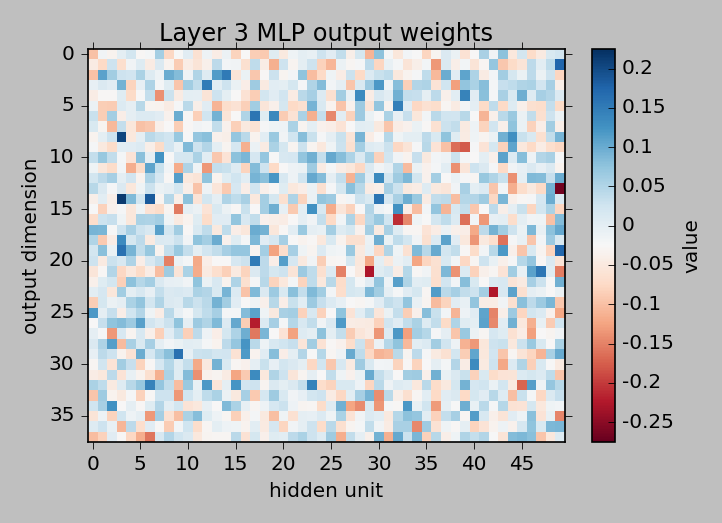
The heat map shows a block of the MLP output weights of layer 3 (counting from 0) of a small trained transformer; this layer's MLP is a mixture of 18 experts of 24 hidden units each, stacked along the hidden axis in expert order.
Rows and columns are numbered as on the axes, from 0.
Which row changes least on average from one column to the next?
24
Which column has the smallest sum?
27
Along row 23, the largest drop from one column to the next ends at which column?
42
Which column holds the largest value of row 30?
40
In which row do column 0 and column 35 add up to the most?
25
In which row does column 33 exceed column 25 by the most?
6
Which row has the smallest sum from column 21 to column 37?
20
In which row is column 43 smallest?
18
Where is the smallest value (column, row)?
49, 13
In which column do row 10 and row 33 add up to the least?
30
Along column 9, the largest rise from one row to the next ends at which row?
12
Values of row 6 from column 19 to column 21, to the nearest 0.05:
0.15 -0.1 -0.05
